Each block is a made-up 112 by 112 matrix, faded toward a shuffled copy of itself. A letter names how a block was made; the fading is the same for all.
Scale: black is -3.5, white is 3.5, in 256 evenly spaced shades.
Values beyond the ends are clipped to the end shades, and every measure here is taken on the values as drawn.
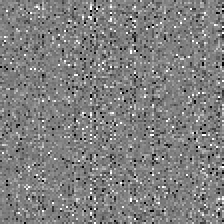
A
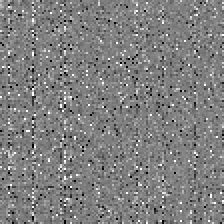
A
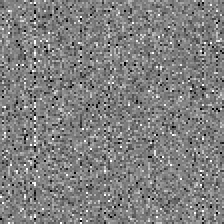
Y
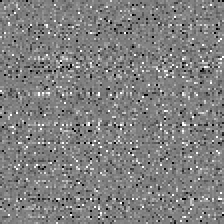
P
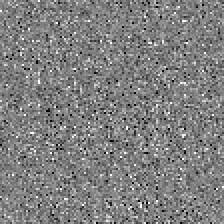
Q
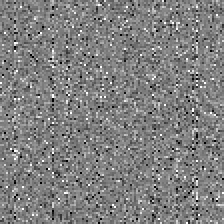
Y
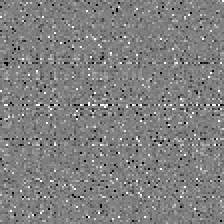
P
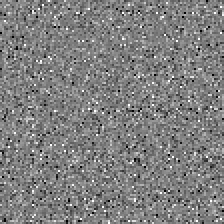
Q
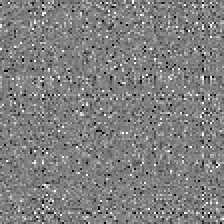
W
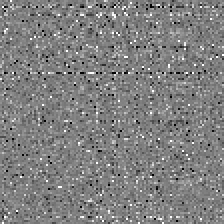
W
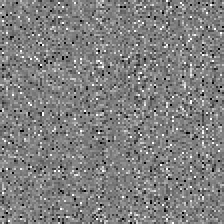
A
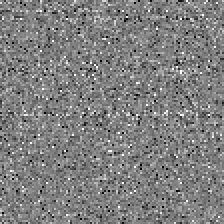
Q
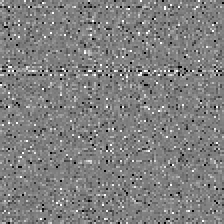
P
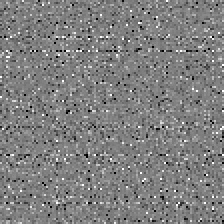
P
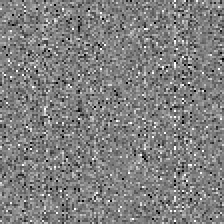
Y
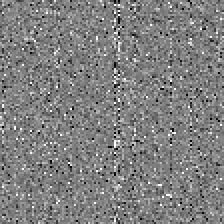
Y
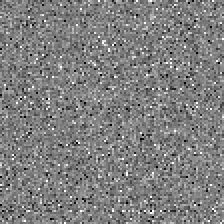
Q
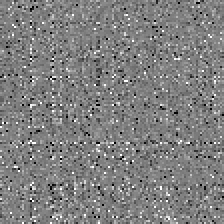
W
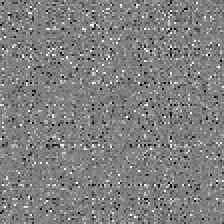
P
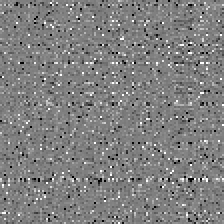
P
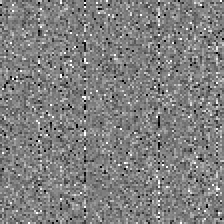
Y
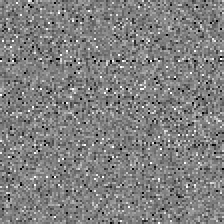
Q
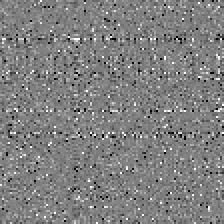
P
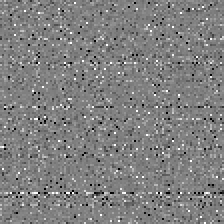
P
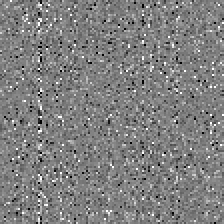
A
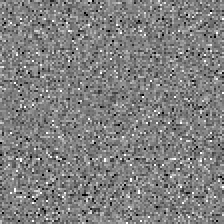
Q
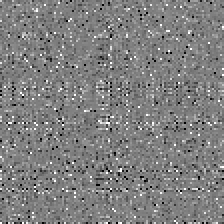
P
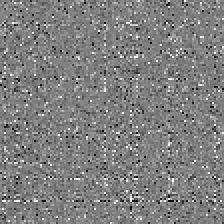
W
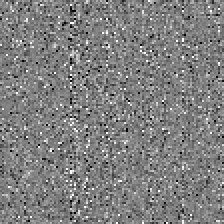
Y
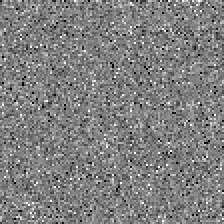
Q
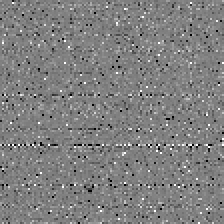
P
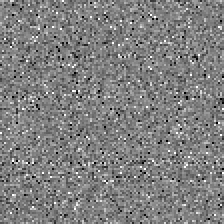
Q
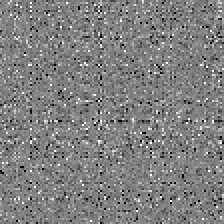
W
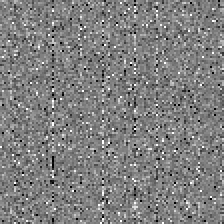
Y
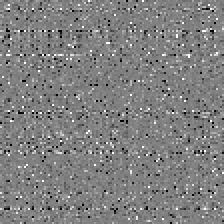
P
